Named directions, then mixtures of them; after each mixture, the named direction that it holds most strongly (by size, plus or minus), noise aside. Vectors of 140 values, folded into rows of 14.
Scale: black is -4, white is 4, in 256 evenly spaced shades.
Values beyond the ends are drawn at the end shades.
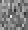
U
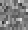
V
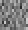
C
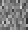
C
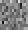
C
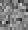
V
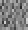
C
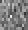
U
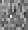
U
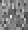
U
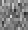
U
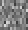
C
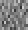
C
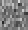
V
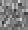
V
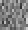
C
